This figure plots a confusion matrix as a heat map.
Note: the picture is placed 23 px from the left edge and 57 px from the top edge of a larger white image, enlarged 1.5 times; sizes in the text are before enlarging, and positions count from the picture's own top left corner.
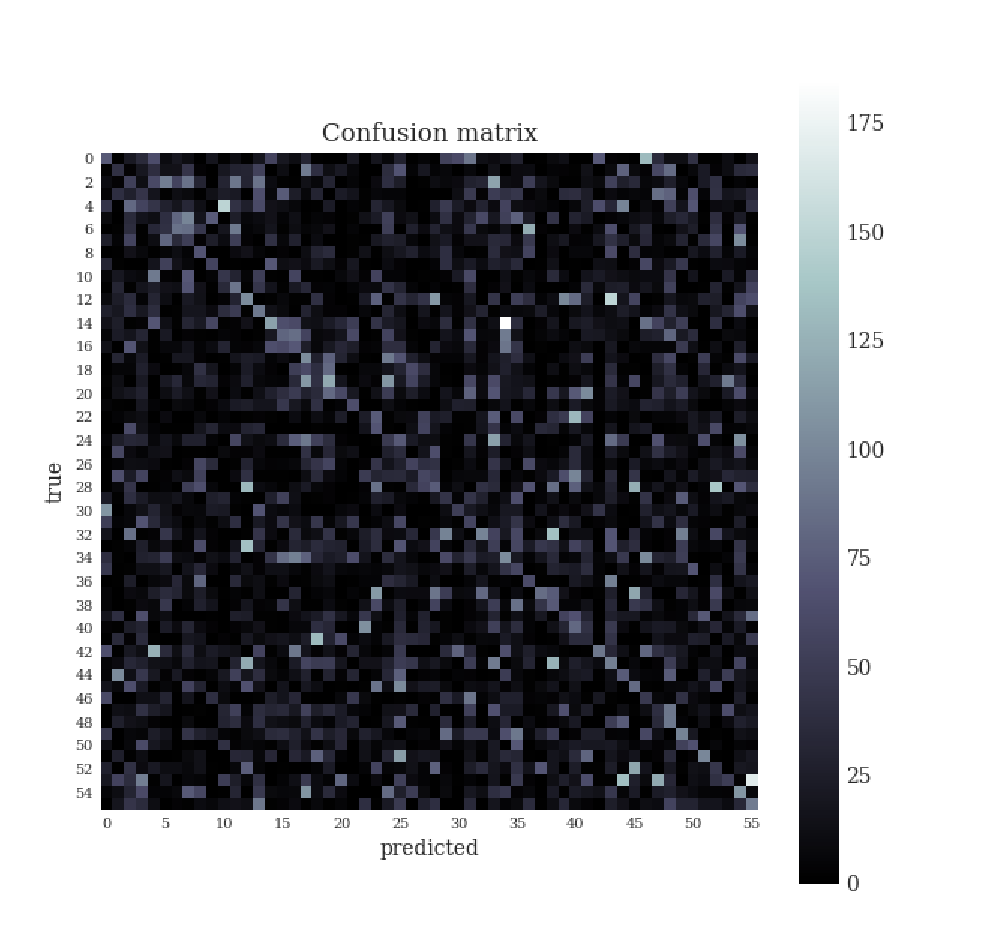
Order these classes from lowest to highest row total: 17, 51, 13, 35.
35, 13, 51, 17
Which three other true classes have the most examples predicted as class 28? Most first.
12, 37, 52
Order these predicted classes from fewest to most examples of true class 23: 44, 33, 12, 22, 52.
44, 22, 12, 33, 52
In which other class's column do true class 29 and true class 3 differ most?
47
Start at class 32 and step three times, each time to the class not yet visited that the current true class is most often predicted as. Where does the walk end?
50
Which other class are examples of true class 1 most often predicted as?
17
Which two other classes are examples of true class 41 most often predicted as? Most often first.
18, 20
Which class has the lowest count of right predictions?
22
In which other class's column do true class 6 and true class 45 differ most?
36
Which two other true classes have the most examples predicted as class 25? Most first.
51, 45
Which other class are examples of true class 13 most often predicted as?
54
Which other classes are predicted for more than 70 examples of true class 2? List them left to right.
5, 7, 11, 13, 33
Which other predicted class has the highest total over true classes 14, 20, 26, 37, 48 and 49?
34
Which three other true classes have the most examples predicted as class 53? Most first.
19, 47, 44
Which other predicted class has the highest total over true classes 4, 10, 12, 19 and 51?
43
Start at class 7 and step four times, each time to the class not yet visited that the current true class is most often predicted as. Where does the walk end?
33
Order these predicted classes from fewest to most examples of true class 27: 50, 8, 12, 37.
37, 50, 12, 8
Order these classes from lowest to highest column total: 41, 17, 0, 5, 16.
0, 5, 41, 16, 17
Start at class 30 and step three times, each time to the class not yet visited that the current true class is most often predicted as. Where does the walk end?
31
